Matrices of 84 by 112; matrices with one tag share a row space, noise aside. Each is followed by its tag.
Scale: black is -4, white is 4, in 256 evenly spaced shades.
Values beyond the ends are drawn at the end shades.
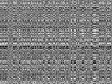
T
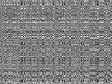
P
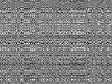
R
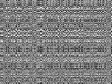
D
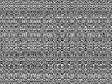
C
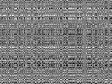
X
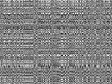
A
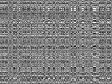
T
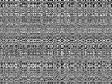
C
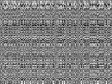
P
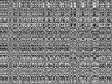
T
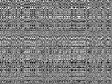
R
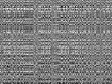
A
